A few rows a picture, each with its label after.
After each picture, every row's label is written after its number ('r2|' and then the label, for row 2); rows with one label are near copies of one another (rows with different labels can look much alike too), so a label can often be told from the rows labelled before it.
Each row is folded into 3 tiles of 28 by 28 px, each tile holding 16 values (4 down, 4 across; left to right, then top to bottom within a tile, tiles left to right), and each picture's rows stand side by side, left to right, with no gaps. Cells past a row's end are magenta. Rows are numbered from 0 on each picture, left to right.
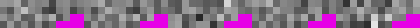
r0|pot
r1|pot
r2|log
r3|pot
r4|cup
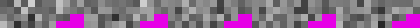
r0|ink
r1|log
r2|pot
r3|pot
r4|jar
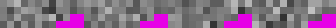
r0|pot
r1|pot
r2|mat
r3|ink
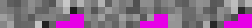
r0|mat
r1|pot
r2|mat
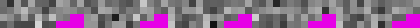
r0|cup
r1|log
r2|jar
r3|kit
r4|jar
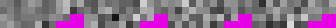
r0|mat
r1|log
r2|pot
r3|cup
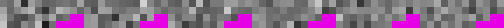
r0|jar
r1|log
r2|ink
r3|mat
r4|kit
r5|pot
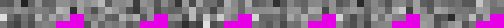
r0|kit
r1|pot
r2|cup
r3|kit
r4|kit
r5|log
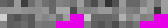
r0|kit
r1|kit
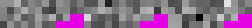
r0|pot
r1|kit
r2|log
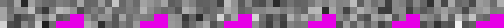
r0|jar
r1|ink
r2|log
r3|kit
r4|pot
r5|cup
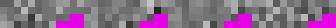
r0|ink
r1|mat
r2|mat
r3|pot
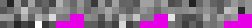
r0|cup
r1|cup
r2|kit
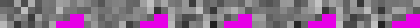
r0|ink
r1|mat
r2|jar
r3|mat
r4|jar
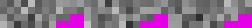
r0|ink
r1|jar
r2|log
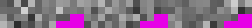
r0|ink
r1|pot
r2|mat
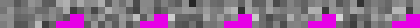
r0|mat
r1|pot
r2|kit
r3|kit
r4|kit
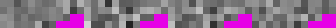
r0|mat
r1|jar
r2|jar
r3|pot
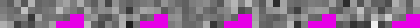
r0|ink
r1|jar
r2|mat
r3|jar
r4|cup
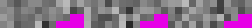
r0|mat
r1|jar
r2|pot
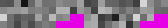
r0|kit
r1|log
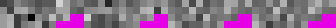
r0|log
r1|kit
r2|ink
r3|ink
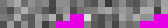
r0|pot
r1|kit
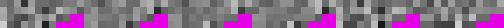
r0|jar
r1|mat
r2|mat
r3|mat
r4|jar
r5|cup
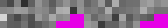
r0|kit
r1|ink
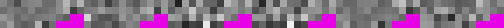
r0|mat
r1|kit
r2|cup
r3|cup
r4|mat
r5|log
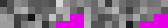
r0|log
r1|jar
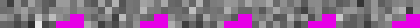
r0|cup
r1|ink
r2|ink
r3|pot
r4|kit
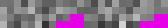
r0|jar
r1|cup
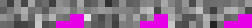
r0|cup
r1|kit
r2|jar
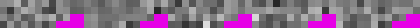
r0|pot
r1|mat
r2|cup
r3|kit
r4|jar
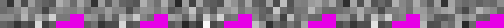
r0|cup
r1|cup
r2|cup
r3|ink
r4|cup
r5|jar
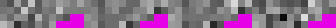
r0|ink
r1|mat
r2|mat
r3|log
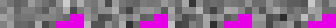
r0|mat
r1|jar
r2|jar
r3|log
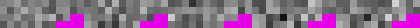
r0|pot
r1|ink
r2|kit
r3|log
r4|log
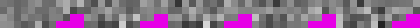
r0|mat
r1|cup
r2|cup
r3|kit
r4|jar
